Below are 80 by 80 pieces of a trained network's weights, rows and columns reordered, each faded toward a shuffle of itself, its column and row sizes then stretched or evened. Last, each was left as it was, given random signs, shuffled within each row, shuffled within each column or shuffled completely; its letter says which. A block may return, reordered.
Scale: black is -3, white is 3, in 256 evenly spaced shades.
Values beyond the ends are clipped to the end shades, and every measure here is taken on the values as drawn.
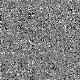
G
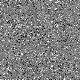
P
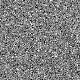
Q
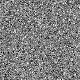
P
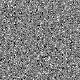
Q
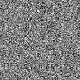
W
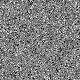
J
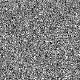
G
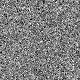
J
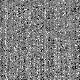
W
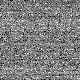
P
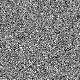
P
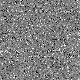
P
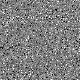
G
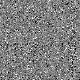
G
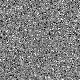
J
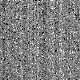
W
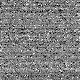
P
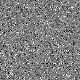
P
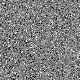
Q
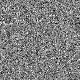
P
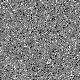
J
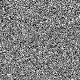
P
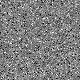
J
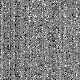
W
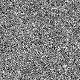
P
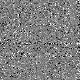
G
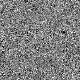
G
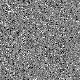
Q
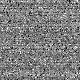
P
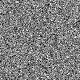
J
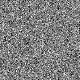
Q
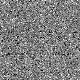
P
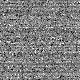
P
